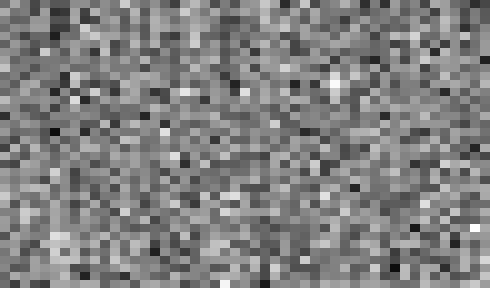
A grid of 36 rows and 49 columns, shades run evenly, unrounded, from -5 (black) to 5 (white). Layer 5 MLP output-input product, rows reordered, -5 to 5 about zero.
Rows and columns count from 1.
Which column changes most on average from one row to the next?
45
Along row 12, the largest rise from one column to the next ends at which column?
25
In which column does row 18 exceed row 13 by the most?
9
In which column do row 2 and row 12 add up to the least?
6
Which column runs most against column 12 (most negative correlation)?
3
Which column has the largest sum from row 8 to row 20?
34
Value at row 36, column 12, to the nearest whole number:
0
